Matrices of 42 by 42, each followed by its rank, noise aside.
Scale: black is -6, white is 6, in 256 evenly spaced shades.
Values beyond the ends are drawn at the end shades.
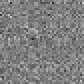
four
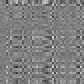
two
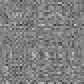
four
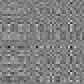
two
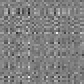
two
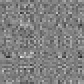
three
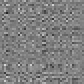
four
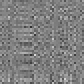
three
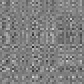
three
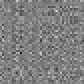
four
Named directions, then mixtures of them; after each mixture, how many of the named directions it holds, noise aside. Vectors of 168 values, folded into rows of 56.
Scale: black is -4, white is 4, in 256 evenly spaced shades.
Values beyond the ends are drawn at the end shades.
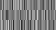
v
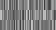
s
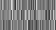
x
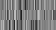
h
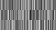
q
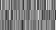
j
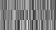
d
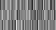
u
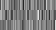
two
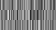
two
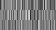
three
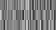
two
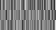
four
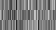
three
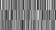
one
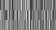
four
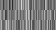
four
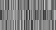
one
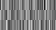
four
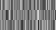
two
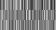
two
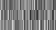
one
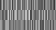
four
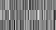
three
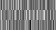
three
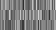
three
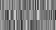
four
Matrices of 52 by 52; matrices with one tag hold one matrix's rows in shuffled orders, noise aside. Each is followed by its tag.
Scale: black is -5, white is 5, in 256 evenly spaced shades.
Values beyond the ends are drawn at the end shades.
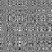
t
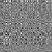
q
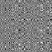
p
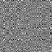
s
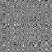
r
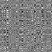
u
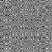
q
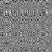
q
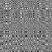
q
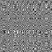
r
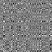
s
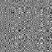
p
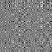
p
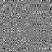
s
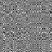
s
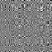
p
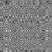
q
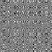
r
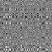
q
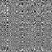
u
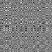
q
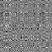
q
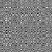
q
